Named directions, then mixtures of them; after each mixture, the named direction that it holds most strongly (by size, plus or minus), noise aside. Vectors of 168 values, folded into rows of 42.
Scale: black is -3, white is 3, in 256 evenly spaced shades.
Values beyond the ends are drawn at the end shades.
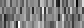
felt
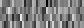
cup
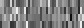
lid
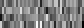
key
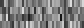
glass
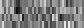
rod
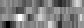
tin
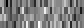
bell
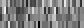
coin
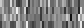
lid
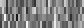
lid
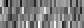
bell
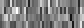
lid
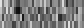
rod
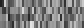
glass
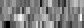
tin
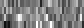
key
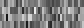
glass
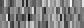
glass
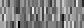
felt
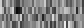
rod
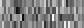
rod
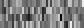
glass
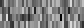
glass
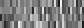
felt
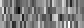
rod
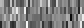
lid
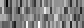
bell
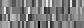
coin
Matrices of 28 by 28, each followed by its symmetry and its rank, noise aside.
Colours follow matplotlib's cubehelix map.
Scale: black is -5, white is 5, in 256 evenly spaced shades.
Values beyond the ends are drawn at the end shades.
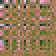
symmetric, rank one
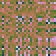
no symmetry, rank two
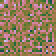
symmetric, rank three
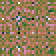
symmetric, rank three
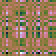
no symmetry, rank one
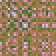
symmetric, rank three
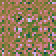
symmetric, rank three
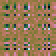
symmetric, rank one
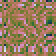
no symmetry, rank three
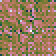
symmetric, rank three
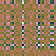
no symmetry, rank one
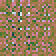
no symmetry, rank three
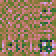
symmetric, rank three
